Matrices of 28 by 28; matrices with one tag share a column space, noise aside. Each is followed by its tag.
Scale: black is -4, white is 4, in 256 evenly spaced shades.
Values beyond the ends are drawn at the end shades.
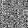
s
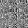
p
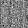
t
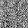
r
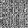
p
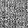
r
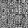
p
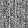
s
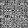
s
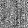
t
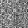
p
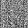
s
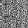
s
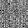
s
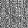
t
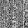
r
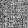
s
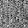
t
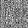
t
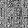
t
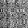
p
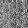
p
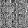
p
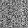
s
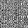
s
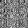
p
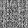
r
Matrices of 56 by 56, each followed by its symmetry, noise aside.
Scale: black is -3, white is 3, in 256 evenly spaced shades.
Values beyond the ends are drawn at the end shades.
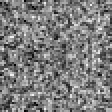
mirrored top to bottom.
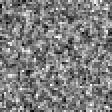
no symmetry.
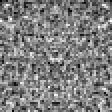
mirrored left to right.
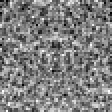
mirrored left to right.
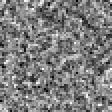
symmetric across the other diagonal.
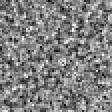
symmetric.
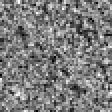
symmetric across the other diagonal.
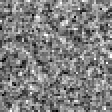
antisymmetric.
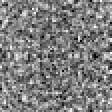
mirrored top to bottom.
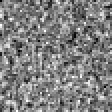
no symmetry.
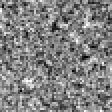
symmetric across the other diagonal.
